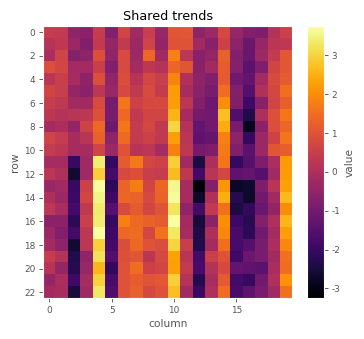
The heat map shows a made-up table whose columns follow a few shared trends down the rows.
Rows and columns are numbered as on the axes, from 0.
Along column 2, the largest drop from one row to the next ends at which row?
11
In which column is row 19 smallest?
2
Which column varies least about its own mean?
8
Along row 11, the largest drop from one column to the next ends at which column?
5
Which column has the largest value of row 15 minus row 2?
4
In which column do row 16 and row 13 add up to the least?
12
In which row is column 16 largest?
0
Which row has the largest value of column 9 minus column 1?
17
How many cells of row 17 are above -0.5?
13
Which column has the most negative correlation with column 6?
16
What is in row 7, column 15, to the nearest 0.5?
-1.5
